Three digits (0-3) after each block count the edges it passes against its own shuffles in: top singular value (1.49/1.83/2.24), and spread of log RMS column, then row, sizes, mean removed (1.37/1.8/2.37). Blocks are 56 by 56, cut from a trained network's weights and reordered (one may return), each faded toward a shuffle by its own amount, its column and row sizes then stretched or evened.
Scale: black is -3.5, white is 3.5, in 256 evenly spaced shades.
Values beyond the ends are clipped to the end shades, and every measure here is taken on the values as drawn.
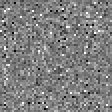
0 1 1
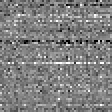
2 1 3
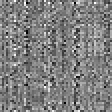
2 3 2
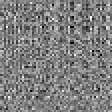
3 0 3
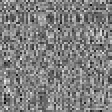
3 1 1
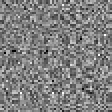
3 1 0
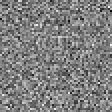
2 0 1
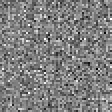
0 1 1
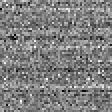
1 0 2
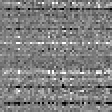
3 2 3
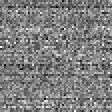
1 0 2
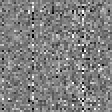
1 3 2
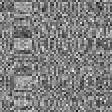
3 0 0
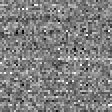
0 1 2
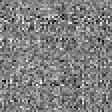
1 0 3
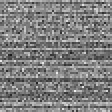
3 0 0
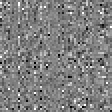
1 3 1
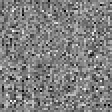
0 1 2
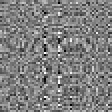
3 3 2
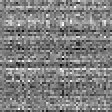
3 3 2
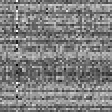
3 1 1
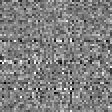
2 2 3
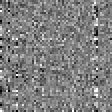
2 3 1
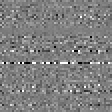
2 0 3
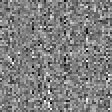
0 3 0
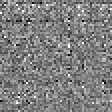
0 2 2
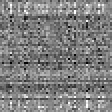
3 3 1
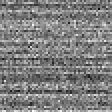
3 2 2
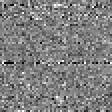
1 0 3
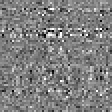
2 2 3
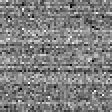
2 1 0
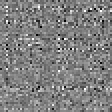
0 2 3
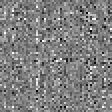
0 3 2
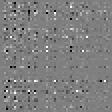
1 3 3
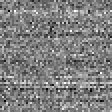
1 0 2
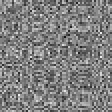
3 0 1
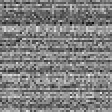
3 1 2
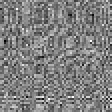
3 1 1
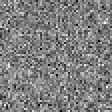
1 1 0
